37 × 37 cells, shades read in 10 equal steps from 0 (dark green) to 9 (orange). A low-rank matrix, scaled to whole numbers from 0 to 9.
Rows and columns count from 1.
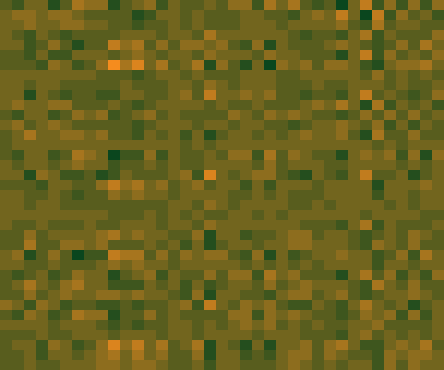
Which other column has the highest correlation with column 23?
21
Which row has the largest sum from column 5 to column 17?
7
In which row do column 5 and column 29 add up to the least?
1
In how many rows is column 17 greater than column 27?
11
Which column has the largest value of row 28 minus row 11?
31
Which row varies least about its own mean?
15
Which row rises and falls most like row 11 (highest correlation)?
2
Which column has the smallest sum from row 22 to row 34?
29
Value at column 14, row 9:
3
